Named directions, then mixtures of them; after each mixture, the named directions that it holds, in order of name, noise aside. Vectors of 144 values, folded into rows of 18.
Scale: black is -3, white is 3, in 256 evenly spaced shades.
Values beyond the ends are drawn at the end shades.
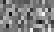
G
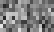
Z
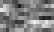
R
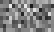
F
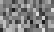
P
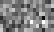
P, R.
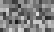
P, R.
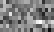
G, R.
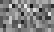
F.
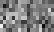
Z.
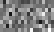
G.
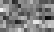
P, R.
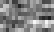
R.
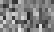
P, Z.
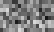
P, R.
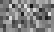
F.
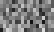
P.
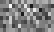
F.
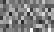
F, G.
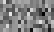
G.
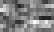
R.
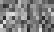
Z.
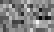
F, R.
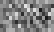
F, P.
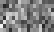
Z.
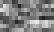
R.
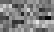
F, R.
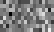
G, Z.
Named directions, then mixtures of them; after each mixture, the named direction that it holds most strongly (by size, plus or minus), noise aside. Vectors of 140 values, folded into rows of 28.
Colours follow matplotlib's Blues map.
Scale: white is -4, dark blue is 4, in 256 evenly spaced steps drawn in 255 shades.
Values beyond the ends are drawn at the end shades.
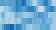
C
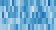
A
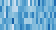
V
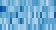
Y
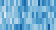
V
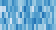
A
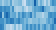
C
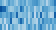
Y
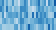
A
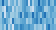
V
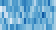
A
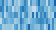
A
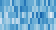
A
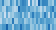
V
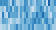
A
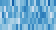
A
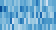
Y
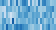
V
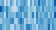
V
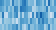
A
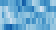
C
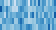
V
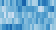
C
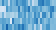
Y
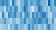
A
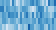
A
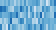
Y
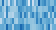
V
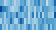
Y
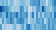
Y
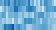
C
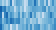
A
